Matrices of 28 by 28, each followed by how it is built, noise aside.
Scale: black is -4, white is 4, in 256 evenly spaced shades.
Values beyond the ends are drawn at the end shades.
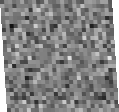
repeating columns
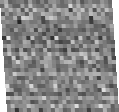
repeating columns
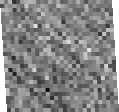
Toeplitz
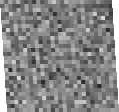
noise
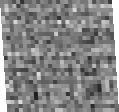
blocks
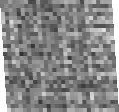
blocks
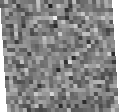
noise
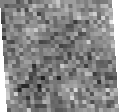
smooth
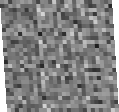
repeating rows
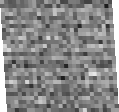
blocks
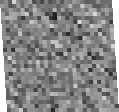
Toeplitz
